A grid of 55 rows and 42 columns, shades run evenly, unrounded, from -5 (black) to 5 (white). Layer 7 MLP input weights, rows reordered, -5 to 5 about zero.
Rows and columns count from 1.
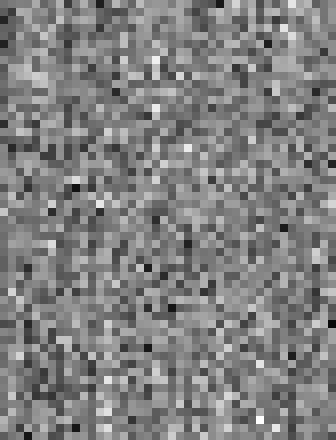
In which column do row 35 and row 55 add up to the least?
4
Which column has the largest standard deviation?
20
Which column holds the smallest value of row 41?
42
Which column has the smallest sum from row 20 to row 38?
12
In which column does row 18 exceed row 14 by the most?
27
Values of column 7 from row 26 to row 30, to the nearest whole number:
3 -3 0 0 -1
